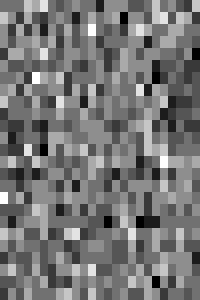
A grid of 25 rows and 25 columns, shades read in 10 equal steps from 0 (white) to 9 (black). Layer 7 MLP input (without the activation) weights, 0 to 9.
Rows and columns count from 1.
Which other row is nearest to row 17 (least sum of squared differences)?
4
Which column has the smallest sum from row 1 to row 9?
12
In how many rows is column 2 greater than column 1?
13
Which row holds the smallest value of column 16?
19
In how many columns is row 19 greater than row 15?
12
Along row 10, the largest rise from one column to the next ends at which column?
21
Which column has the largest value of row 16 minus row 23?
10
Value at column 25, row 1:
2
